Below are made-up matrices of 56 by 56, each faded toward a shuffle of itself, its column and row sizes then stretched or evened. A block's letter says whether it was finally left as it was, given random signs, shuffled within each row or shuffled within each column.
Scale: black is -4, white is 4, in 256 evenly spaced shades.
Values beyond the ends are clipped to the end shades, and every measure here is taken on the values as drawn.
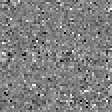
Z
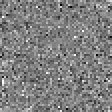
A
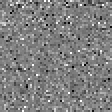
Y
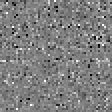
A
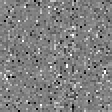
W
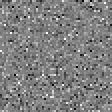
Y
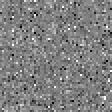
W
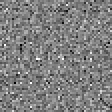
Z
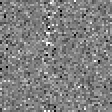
W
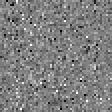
W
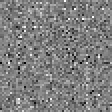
A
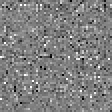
Z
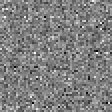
Y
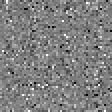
Z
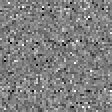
Y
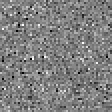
Y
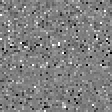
Y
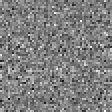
Z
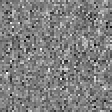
Z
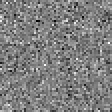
A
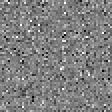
Z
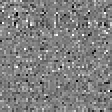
Z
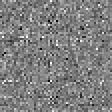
Z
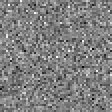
Y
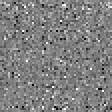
A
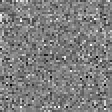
A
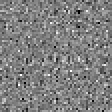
Z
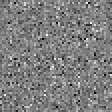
A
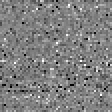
Y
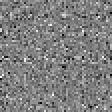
A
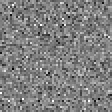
Y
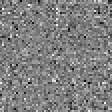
Z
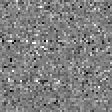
Y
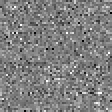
Y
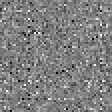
A
